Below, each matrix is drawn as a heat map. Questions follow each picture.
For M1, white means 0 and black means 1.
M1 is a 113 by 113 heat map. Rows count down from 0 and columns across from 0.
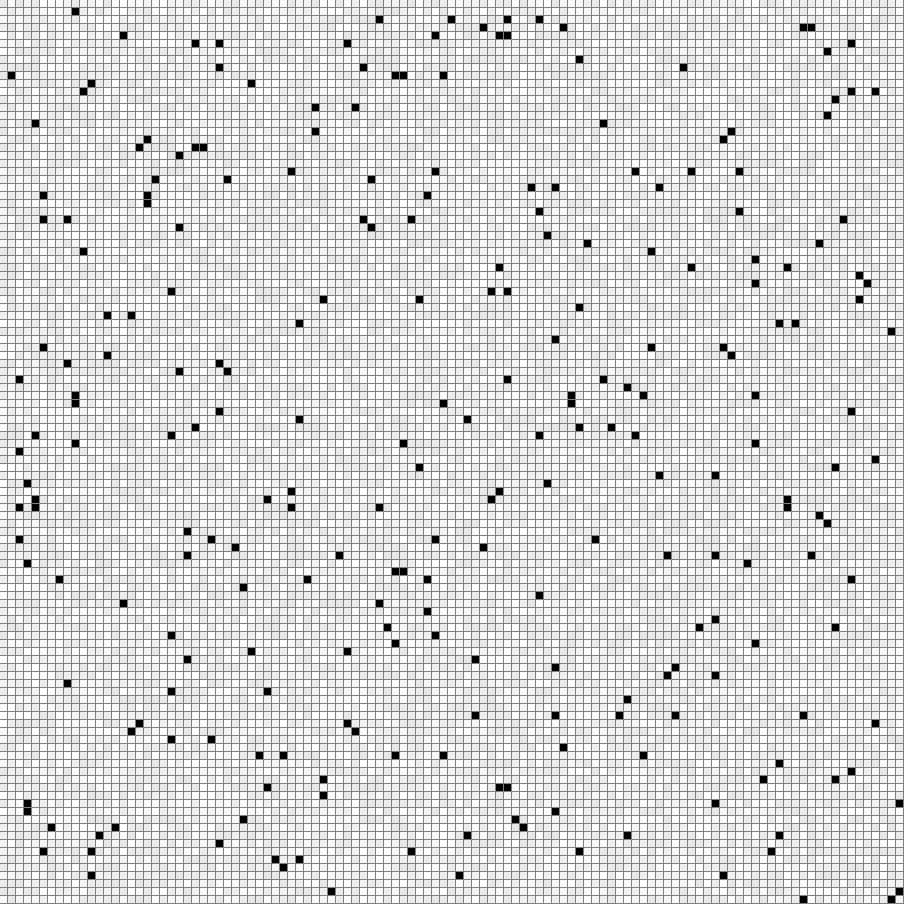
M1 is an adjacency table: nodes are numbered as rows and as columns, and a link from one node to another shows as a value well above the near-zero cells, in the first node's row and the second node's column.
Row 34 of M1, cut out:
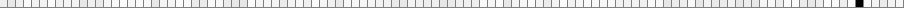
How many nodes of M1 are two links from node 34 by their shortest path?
1
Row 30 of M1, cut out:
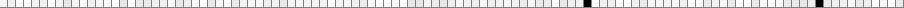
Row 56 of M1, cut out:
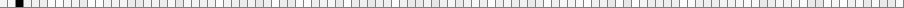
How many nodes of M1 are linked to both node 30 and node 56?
0
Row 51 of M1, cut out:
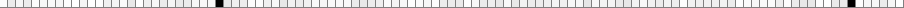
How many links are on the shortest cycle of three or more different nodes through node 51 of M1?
4
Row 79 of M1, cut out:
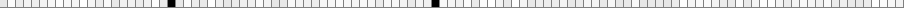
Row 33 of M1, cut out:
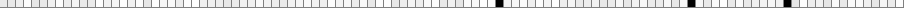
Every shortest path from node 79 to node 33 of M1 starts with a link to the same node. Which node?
node 21
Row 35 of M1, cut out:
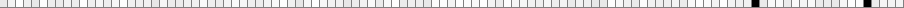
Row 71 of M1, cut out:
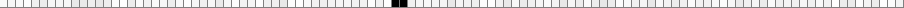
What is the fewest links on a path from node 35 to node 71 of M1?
3
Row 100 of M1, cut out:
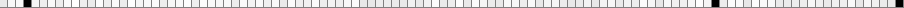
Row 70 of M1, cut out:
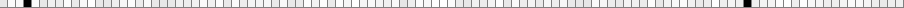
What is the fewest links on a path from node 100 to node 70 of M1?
2
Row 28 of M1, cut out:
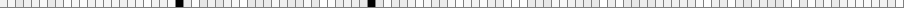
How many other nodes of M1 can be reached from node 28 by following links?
3
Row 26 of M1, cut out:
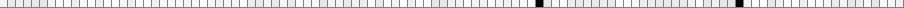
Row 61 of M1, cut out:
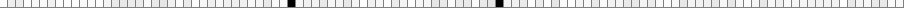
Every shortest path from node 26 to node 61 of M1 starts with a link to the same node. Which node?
node 92
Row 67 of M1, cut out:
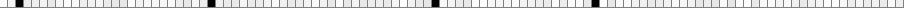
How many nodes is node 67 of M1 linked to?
4
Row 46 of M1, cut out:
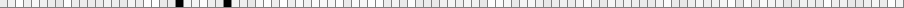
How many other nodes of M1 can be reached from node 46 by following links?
3
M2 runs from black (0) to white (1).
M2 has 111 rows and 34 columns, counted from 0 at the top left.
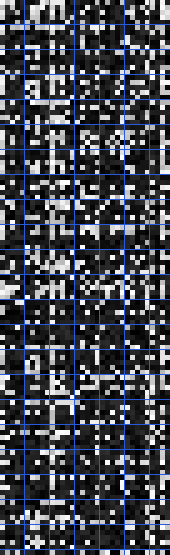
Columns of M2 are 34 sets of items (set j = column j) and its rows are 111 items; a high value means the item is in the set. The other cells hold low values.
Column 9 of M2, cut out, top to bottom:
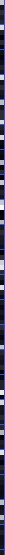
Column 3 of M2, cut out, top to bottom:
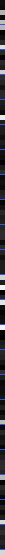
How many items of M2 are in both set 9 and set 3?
2
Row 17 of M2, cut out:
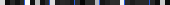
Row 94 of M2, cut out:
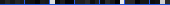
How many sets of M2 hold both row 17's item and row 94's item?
3
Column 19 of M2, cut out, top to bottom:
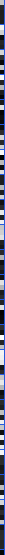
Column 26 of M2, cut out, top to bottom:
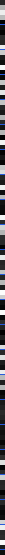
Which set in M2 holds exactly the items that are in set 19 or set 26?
0
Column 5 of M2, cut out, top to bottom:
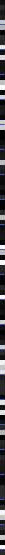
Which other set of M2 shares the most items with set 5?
7
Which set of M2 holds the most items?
10
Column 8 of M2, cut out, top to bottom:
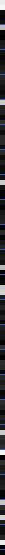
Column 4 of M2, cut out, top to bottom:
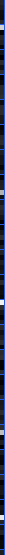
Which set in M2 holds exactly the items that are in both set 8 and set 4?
31
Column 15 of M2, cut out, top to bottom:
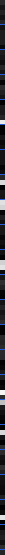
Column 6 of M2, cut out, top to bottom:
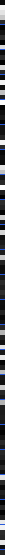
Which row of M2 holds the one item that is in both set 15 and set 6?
80
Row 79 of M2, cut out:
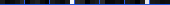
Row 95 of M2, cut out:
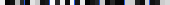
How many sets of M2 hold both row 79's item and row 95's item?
2
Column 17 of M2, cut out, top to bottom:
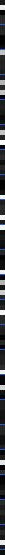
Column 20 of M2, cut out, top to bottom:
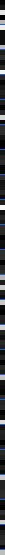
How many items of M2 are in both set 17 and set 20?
0
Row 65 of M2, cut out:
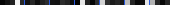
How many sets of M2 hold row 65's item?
6
